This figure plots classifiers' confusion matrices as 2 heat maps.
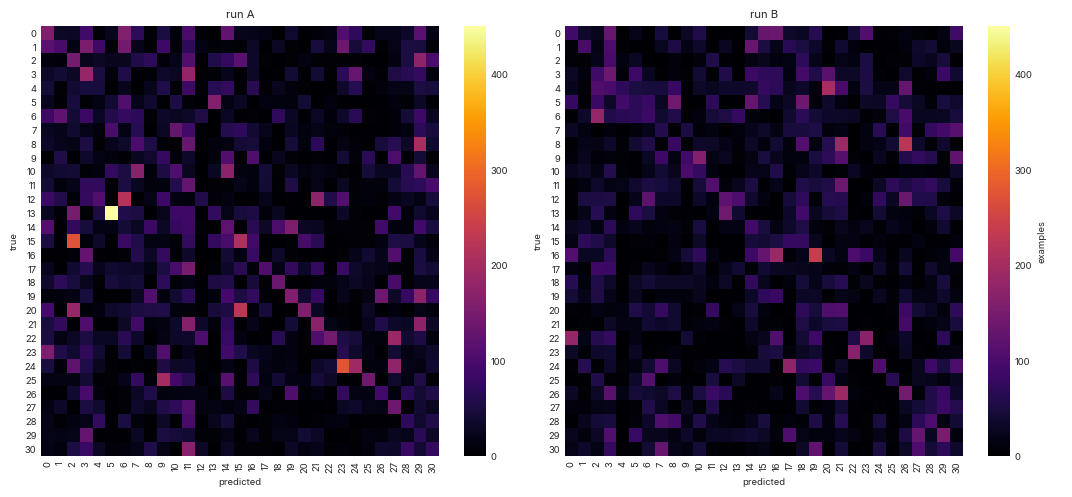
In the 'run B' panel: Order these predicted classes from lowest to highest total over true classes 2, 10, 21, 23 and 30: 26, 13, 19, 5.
13, 5, 26, 19
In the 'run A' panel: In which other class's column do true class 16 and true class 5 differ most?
13
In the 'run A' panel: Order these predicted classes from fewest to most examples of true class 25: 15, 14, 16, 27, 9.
15, 27, 16, 14, 9
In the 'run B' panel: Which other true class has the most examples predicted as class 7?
30
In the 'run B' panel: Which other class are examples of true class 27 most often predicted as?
29
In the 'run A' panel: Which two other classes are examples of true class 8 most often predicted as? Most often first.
29, 11
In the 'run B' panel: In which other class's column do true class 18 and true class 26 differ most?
21
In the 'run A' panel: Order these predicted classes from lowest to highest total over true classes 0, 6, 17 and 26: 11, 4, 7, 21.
4, 21, 7, 11
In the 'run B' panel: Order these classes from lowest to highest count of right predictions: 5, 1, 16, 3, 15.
15, 5, 1, 3, 16
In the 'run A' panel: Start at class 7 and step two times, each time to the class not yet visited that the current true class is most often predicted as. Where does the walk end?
14
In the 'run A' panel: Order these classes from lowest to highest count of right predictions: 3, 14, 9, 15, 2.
9, 14, 2, 3, 15
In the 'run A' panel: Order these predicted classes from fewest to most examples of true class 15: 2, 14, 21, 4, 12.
12, 4, 21, 14, 2
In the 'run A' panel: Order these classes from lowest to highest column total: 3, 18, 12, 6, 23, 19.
12, 18, 19, 23, 6, 3
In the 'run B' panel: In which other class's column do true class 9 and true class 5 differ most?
10
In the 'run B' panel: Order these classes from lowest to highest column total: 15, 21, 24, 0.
24, 0, 15, 21
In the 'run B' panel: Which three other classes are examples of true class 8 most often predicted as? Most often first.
26, 21, 18
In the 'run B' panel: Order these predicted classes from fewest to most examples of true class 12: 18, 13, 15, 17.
15, 17, 18, 13
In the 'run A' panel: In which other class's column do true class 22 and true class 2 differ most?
27
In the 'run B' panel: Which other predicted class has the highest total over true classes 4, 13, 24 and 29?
17
